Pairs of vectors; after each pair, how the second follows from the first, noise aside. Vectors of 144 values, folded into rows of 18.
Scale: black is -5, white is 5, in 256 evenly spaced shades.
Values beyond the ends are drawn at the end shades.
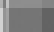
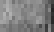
reversed, negated.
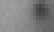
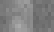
wrapped around, negated, shrunk.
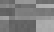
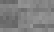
wrapped around, negated, shrunk.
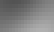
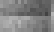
wrapped around, negated.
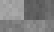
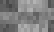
wrapped around, negated.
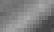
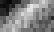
reversed, scaled up.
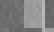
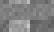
wrapped around, partly zeroed.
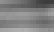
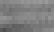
reversed, shrunk.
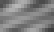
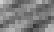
reversed, negated.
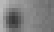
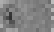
wrapped around, partly zeroed.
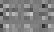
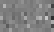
reversed, partly zeroed.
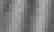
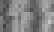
wrapped around, negated.
